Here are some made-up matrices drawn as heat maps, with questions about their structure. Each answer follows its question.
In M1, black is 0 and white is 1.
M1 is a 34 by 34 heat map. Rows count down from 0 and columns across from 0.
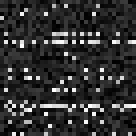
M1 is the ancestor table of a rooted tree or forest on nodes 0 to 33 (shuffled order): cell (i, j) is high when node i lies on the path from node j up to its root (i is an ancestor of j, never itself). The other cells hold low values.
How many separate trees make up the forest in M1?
3
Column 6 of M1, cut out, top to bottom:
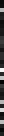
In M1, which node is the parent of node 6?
2
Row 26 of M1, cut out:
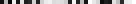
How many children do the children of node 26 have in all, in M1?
3
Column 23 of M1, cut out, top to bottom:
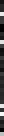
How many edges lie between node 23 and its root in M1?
5
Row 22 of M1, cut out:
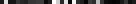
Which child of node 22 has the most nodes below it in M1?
1
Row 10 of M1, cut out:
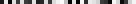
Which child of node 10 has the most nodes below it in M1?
8
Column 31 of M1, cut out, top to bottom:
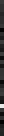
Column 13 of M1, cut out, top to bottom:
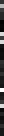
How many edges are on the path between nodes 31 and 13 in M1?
6
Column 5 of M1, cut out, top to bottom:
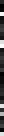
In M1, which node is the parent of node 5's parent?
3
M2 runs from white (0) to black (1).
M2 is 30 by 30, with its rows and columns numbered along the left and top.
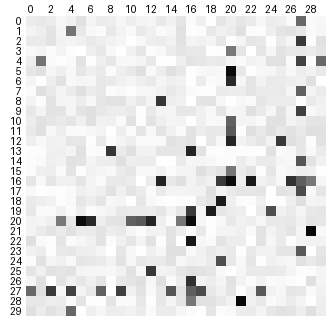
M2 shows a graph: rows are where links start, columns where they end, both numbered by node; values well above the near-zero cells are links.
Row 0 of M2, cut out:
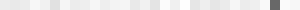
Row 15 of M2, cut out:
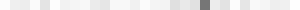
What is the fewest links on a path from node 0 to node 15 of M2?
4
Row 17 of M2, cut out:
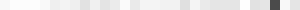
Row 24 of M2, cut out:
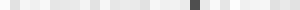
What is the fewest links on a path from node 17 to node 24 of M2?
4
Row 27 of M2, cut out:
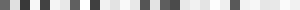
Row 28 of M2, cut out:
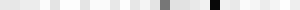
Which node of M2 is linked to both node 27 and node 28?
node 16
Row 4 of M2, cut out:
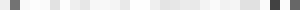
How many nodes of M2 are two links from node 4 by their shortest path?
8
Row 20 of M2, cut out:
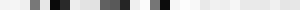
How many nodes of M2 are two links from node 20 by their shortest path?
7
